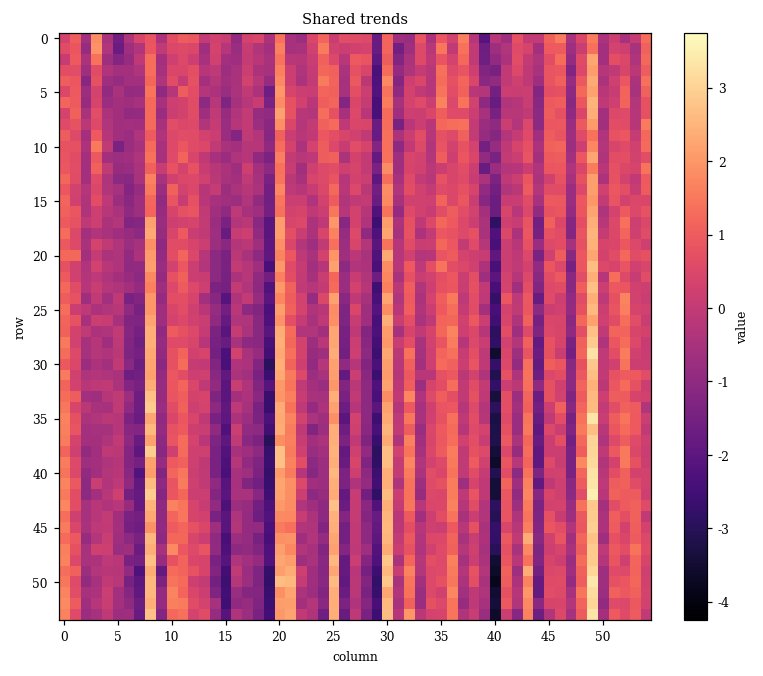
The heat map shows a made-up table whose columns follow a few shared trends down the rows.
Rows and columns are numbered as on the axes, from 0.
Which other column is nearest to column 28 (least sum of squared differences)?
14
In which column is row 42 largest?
49
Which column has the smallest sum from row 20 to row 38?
40
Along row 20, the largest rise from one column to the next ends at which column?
30
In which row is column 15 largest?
0
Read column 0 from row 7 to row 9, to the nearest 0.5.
0.5 0.5 1
